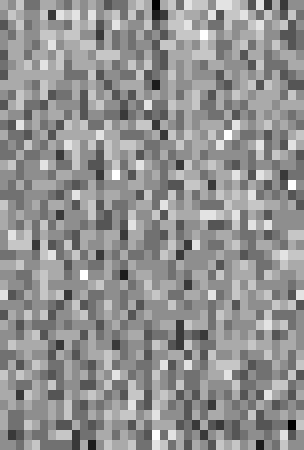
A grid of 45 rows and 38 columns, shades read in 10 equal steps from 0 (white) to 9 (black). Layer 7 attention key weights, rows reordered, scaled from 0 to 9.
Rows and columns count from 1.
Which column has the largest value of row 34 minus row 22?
26
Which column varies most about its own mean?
20
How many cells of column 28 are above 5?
5
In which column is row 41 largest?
27
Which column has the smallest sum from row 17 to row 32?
6
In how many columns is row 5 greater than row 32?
14
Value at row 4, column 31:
3
